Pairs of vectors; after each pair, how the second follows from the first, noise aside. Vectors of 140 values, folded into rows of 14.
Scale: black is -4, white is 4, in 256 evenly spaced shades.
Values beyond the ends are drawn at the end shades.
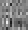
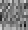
wrapped around, negated.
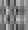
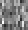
wrapped around, negated.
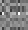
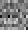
reversed, negated.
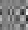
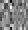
wrapped around, negated.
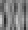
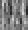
reversed, negated.
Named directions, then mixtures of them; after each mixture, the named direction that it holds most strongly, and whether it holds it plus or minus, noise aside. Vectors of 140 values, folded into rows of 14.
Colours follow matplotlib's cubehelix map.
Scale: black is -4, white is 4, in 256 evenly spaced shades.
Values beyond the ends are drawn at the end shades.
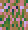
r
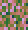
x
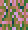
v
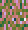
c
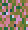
x, minus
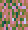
c, plus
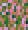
x, plus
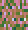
c, plus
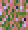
r, plus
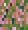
v, plus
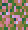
x, minus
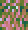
r, minus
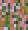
x, plus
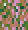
r, minus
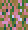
x, minus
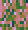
v, plus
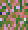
x, plus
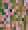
r, minus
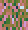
r, plus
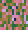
c, plus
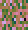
c, minus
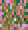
c, minus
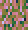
c, minus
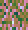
v, minus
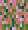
v, plus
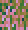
r, minus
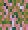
v, minus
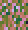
x, plus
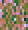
c, minus
